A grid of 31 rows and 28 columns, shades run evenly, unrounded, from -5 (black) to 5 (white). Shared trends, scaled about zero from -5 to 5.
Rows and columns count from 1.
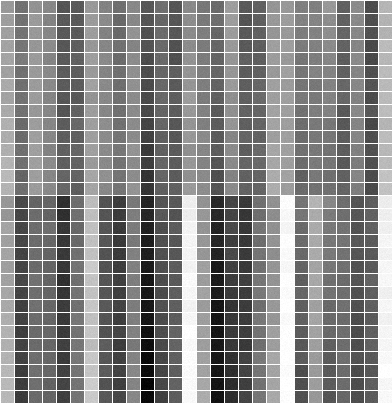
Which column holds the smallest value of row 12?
11
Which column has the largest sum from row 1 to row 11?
28
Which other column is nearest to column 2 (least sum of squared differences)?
9
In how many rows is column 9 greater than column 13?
15
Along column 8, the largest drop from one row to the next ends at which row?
16
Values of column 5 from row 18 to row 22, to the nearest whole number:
-3 -3 -3 -3 -3
